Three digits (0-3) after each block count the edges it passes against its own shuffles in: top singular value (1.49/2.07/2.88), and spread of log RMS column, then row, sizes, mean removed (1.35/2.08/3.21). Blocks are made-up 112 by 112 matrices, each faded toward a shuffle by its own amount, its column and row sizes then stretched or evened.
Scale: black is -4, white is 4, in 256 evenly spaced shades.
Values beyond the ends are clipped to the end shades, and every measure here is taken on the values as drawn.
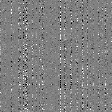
2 3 1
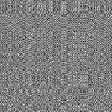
3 1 1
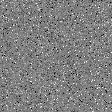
0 1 0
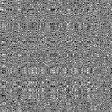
3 1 2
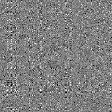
2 2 1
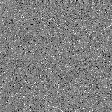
1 0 0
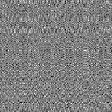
3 0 2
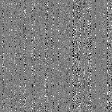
1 3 1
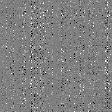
0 3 1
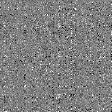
1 2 2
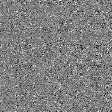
1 1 2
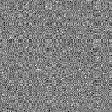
3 0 1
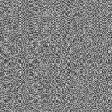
3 2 0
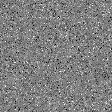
0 0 1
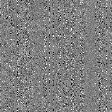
1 3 0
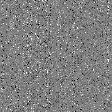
0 2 0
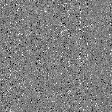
0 2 0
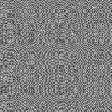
3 1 0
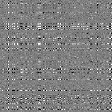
3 2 3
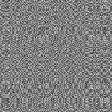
3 2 0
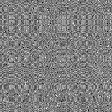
3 1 0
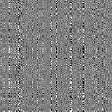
3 3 2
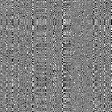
3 3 0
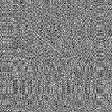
3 0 1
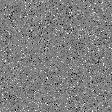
0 1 0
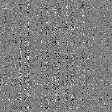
1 3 2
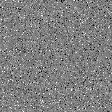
1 0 1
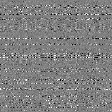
2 1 3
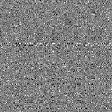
2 1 2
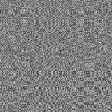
3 0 2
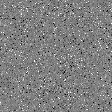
1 1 0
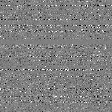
1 1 3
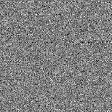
1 0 2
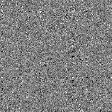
1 2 1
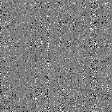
0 3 2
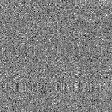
2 0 1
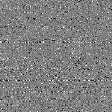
2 0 2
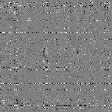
2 2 3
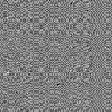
3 0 1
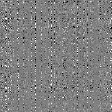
1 3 2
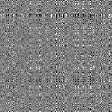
3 3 2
